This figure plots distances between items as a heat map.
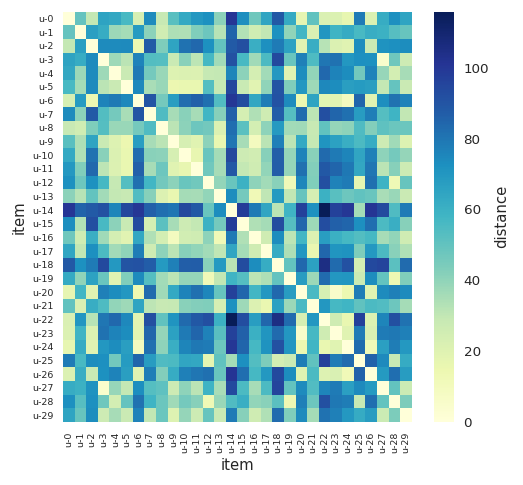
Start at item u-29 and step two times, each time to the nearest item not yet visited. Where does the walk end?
u-16
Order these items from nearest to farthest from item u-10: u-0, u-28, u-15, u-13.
u-15, u-13, u-28, u-0
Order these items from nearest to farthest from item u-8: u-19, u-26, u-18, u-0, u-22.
u-0, u-19, u-26, u-22, u-18
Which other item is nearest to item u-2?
u-6
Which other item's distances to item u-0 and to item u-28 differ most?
u-22
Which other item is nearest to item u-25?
u-12
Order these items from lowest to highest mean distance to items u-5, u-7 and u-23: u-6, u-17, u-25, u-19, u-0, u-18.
u-17, u-0, u-19, u-6, u-25, u-18
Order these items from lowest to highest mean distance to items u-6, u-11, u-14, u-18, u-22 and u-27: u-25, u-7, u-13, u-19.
u-13, u-19, u-25, u-7
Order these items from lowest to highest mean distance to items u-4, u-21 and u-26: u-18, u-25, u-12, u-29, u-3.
u-29, u-12, u-3, u-25, u-18
